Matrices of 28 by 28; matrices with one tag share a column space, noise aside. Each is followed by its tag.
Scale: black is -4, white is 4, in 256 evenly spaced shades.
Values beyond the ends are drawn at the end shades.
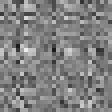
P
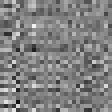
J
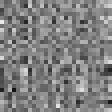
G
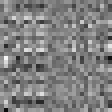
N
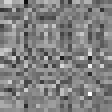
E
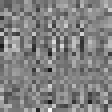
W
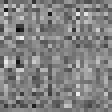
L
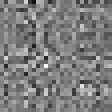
E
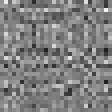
E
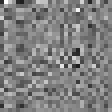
E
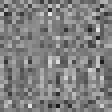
L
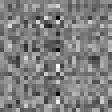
N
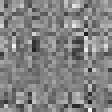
W
